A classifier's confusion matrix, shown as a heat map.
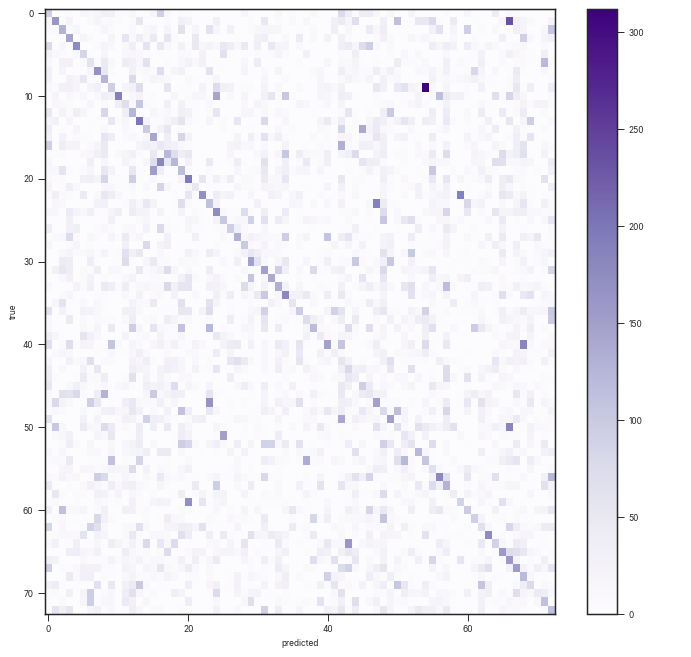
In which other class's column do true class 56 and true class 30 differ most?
29
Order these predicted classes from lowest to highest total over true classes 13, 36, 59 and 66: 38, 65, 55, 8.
8, 38, 65, 55
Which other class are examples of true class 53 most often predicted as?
44
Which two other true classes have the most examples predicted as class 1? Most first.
50, 47
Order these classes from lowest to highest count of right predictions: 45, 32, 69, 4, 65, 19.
69, 45, 19, 32, 65, 4
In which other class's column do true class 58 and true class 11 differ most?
13
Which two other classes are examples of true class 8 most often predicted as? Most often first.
12, 5
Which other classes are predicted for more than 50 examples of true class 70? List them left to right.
6, 12, 24, 42, 67
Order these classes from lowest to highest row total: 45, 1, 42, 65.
45, 42, 65, 1
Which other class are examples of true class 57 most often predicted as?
24
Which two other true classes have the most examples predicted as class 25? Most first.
51, 5
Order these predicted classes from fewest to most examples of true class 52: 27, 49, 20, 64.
64, 27, 49, 20
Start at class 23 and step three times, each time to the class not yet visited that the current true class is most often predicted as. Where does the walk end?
71
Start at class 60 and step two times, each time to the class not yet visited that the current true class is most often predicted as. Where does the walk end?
72
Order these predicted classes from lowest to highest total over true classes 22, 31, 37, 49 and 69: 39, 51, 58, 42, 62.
58, 39, 51, 62, 42
